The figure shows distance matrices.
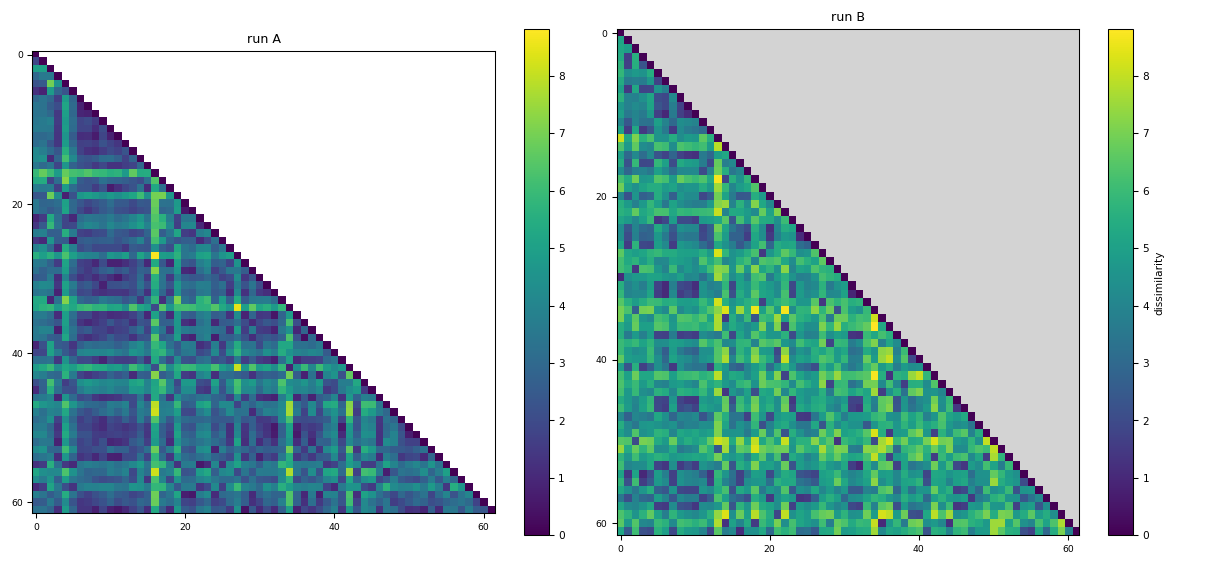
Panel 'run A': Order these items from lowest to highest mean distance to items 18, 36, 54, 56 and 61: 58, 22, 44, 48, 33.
48, 33, 22, 58, 44
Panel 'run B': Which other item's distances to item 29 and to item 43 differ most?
50
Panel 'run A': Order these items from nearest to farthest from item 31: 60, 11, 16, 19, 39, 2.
11, 60, 39, 2, 19, 16
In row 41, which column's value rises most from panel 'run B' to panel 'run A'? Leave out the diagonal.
16
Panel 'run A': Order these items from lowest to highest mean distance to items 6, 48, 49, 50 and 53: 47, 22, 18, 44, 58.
18, 47, 22, 58, 44
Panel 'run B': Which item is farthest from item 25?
13
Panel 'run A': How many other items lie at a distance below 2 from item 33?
3
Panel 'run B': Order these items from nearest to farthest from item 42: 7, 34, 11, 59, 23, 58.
7, 11, 23, 58, 59, 34
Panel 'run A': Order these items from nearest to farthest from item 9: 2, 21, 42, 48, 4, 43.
43, 21, 48, 2, 4, 42
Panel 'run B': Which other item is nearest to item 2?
29
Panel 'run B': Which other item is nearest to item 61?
16
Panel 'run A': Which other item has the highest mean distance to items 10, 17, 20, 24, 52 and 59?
16
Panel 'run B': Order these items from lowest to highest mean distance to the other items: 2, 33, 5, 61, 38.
5, 61, 2, 38, 33
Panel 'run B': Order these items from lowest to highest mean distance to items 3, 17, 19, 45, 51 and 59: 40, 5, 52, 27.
5, 40, 27, 52
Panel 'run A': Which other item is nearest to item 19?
4
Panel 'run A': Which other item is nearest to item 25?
5
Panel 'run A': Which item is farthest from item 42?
27
